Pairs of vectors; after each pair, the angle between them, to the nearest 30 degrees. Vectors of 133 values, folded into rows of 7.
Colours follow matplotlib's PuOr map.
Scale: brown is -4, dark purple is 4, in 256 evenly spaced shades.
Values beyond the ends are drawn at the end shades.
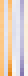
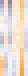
120 degrees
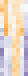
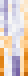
150 degrees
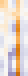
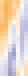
60 degrees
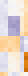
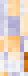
30 degrees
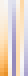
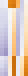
150 degrees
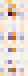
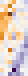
120 degrees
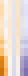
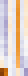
60 degrees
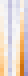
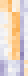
120 degrees
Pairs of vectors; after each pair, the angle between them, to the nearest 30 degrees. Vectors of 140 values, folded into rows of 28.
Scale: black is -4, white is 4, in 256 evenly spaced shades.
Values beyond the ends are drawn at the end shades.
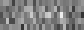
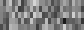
90 degrees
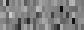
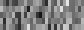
90 degrees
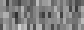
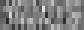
120 degrees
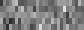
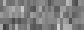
60 degrees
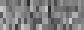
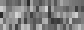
30 degrees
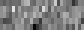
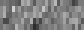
30 degrees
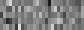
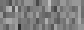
150 degrees
